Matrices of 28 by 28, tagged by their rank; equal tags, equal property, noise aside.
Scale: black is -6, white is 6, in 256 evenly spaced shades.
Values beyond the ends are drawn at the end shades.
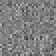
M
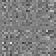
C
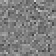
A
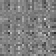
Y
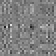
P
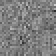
M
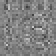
M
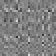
P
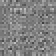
C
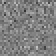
M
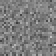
A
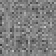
A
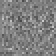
M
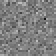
M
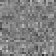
C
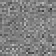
M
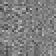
C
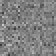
A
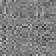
Y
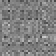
P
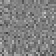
A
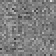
A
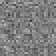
C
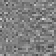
M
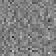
Y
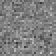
A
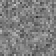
A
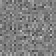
C
